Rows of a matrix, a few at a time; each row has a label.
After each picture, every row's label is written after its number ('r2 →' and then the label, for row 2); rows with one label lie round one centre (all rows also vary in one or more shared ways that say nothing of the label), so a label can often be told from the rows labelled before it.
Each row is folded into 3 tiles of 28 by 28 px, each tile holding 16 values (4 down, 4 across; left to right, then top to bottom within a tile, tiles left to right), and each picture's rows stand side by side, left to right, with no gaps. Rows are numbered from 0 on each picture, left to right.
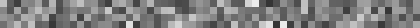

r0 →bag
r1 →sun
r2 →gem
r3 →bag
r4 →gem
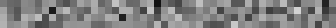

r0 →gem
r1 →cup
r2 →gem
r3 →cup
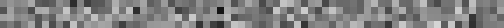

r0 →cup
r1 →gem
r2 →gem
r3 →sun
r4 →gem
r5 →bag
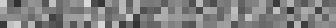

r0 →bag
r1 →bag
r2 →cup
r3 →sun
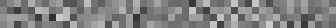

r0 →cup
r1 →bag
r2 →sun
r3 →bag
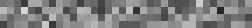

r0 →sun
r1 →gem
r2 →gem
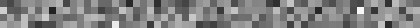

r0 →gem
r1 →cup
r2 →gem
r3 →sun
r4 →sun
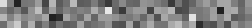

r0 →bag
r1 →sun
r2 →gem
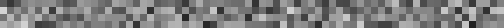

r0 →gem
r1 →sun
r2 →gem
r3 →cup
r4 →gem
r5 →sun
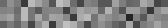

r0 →sun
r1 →sun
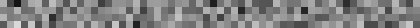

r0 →bag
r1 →bag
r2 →cup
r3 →gem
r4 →gem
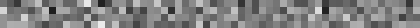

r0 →gem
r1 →bag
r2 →cup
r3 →cup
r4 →gem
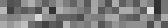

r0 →gem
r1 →cup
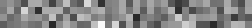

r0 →sun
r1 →bag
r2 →gem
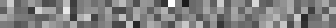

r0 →cup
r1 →sun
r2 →bag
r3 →bag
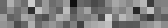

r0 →cup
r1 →gem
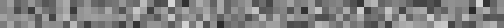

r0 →cup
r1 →sun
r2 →bag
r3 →gem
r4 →sun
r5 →gem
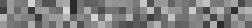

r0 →cup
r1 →gem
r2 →sun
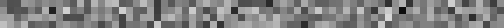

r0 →gem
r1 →cup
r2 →sun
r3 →gem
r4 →sun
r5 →cup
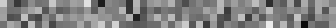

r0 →bag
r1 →bag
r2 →bag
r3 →bag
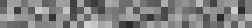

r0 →cup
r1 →gem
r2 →cup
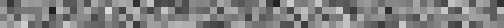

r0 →gem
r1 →sun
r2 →gem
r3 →sun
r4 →gem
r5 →sun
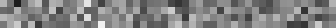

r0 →bag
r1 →bag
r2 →gem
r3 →gem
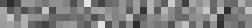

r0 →gem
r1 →bag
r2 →bag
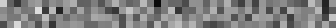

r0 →bag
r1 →cup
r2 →gem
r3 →cup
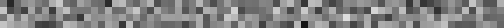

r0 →gem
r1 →sun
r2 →cup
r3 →sun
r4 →cup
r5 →gem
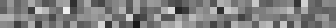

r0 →cup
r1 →bag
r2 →gem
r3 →bag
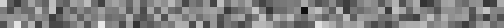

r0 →bag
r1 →bag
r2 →bag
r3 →gem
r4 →gem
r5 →gem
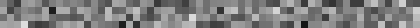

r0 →gem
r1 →sun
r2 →gem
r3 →sun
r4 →sun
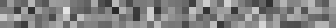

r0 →cup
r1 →cup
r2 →sun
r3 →gem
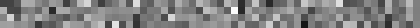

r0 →gem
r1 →bag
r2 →cup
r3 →bag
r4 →bag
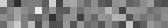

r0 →bag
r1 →sun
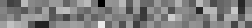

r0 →gem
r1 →bag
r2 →cup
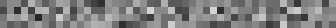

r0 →cup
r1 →gem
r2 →gem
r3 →cup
